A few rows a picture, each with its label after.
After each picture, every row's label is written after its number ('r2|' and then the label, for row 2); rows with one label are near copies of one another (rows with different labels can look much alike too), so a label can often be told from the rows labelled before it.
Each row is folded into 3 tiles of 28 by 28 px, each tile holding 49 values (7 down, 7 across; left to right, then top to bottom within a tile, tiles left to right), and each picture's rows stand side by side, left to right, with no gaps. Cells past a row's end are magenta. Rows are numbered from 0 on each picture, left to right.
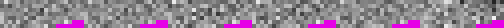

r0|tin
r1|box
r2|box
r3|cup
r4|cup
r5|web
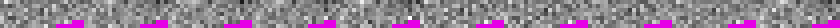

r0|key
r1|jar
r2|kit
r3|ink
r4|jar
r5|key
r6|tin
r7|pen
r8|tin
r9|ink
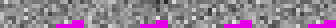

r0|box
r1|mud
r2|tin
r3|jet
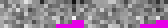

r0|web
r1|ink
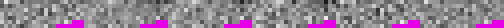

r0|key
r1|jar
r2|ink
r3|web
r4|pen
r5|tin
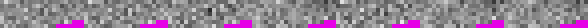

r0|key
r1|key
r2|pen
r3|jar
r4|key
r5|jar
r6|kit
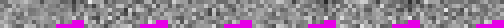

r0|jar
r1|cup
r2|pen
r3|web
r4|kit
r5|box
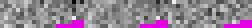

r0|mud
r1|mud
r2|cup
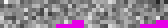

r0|cup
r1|mud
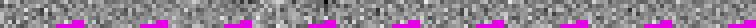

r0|pen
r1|pen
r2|ink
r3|kit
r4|pen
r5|key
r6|cup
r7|key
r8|key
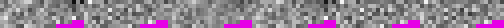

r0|mud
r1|box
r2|jar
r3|mud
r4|box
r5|box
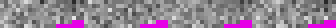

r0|web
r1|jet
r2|kit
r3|kit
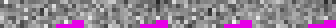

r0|tin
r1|kit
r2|tin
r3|kit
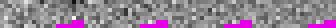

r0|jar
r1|pen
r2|tin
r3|cup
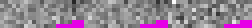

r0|kit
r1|kit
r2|cup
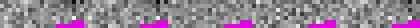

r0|jar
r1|mud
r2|tin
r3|box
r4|ink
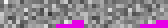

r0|box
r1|jet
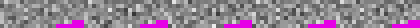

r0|cup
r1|jet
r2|key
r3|box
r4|key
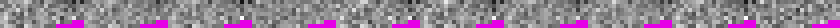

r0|mud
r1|kit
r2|mud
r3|tin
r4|ink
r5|jar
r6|mud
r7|jar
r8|mud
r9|tin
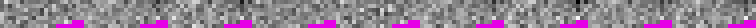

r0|tin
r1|ink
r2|kit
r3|tin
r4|jet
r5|mud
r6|mud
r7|kit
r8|jar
